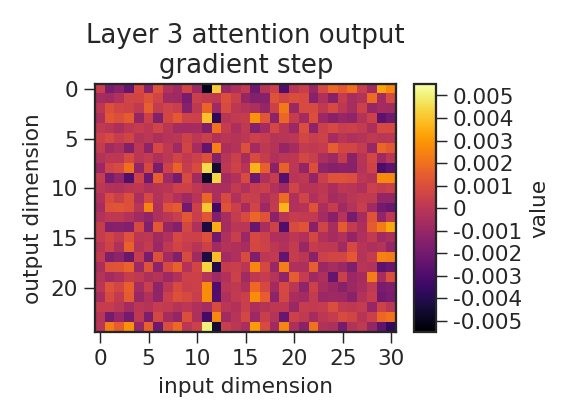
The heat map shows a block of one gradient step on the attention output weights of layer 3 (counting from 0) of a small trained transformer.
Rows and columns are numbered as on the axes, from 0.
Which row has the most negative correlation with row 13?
4
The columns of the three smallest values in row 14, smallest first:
11, 19, 16
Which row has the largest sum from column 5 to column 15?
12
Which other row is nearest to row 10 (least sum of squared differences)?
5
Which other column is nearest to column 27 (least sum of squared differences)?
0
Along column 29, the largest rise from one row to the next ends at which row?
9
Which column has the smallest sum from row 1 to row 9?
26
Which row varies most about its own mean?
24
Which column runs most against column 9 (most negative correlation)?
13
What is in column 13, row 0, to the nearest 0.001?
-0.001
